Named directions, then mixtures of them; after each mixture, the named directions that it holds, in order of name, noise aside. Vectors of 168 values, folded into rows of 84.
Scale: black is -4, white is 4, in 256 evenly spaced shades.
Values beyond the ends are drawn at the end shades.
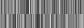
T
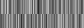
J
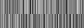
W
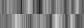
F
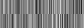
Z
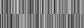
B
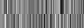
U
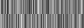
J.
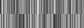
B, F, T.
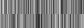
T, U, Z.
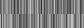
B.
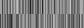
B.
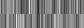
F, T.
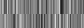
T, U.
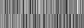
W.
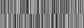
T, Z.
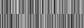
B.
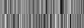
U.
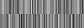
J, W.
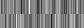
F, T.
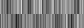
B, F.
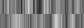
F.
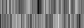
B, F, J.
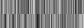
T, Z.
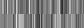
F, T, U.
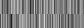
B.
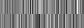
T, W.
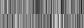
F, U, Z.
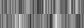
B, F, U.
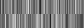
F, T.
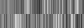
F, W.
